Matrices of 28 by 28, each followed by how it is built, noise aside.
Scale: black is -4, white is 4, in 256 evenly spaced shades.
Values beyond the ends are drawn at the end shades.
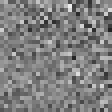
upper triangular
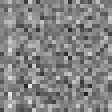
repeating rows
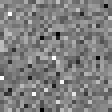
sparse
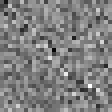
banded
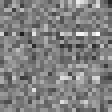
low rank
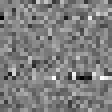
uneven rows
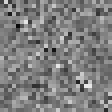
banded
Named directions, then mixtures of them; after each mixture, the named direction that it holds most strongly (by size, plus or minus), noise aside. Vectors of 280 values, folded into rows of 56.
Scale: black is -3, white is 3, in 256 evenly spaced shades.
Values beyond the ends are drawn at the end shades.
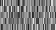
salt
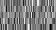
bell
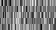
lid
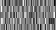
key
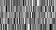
bell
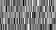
bell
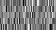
bell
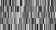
salt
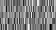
bell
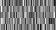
key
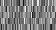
bell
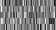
key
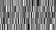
bell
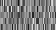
salt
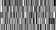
key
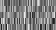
bell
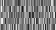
salt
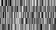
lid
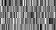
key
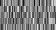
salt
